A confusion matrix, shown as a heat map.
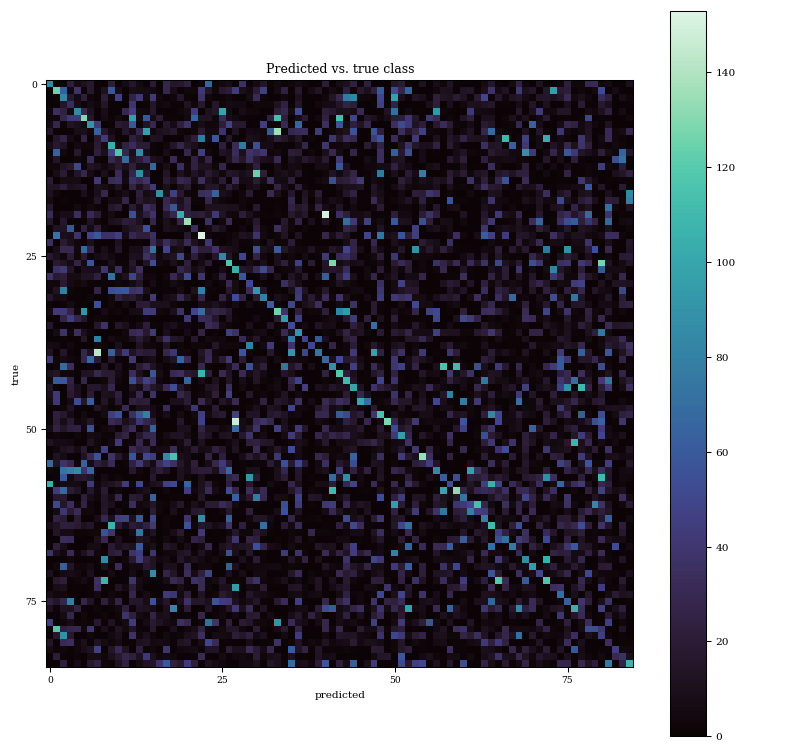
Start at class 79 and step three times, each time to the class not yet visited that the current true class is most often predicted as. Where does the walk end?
27
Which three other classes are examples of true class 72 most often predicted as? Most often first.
65, 8, 69
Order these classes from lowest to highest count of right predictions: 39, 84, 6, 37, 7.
37, 7, 39, 6, 84
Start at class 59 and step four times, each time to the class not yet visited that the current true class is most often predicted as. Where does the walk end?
2
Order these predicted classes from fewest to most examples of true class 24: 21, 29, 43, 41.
29, 41, 21, 43
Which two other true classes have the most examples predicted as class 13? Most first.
10, 65
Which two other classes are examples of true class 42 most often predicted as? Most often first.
22, 15
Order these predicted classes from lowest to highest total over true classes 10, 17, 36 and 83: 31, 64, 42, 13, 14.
42, 31, 14, 64, 13
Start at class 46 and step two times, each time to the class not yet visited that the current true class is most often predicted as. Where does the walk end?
58
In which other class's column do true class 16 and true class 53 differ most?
84
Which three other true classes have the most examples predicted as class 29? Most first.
57, 38, 41
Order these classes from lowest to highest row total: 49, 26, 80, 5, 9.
80, 9, 49, 5, 26
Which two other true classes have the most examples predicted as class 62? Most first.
61, 41
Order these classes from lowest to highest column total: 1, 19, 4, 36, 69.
4, 19, 69, 1, 36
